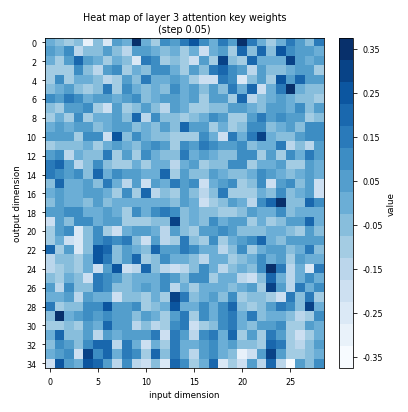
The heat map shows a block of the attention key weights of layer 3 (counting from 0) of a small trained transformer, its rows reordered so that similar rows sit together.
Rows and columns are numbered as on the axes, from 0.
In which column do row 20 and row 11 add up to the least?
3
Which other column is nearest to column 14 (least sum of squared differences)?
8
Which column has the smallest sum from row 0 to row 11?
6
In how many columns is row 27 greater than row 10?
9
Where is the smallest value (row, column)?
34, 25
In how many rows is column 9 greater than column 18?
15
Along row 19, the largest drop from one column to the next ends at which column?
14
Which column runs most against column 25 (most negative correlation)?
23
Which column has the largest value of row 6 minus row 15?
20
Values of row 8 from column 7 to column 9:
0.05 -0.05 0.2
